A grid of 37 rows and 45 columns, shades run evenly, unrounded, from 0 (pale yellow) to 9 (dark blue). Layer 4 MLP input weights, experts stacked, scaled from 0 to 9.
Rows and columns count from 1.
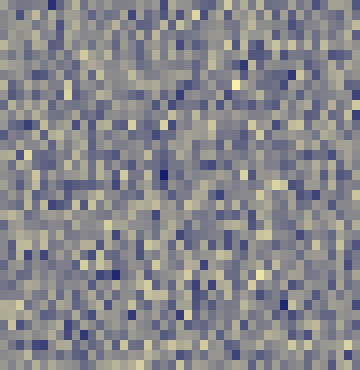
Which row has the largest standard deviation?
13
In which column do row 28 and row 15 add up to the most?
15
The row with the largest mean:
10
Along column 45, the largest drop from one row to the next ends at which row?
11
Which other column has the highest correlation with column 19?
4
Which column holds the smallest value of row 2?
25
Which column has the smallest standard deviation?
41
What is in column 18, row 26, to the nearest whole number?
7
